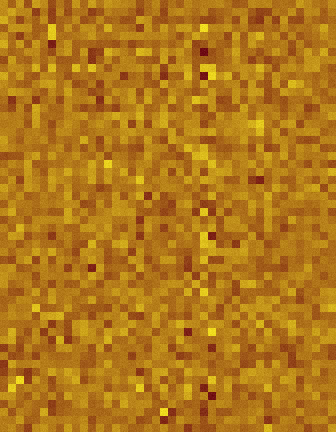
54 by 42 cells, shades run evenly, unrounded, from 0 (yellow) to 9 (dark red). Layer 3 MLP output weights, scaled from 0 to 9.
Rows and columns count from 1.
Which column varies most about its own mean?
26
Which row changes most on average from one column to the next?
42
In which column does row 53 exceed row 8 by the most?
21
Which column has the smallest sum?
16
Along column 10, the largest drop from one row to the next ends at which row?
9
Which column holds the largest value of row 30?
27
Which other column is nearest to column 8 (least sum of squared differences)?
20
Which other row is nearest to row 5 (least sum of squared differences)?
38
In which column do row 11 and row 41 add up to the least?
37
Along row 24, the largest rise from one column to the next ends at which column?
41
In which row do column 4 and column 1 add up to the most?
47
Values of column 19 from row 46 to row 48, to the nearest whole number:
3 5 5
